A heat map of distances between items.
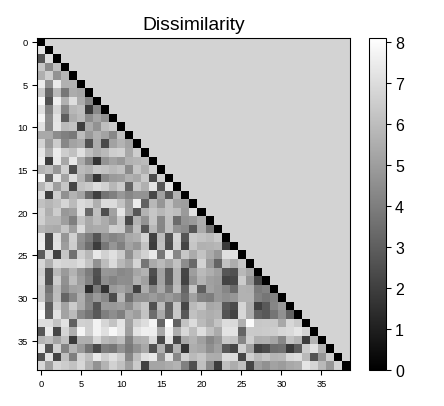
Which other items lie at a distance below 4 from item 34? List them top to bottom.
0, 2, 25, 37
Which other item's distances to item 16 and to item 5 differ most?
7
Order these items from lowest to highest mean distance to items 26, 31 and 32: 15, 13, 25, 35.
13, 15, 35, 25
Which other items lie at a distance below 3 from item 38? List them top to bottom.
13, 19, 22, 26
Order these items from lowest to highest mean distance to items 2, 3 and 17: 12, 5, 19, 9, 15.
15, 9, 12, 19, 5
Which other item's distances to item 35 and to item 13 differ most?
33
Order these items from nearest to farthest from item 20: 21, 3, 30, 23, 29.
29, 30, 3, 21, 23
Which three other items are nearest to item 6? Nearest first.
29, 8, 12
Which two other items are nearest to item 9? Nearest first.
30, 3
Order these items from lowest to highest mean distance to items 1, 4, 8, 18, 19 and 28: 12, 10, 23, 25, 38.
23, 38, 12, 10, 25
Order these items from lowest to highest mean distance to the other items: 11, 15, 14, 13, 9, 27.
27, 11, 14, 15, 9, 13
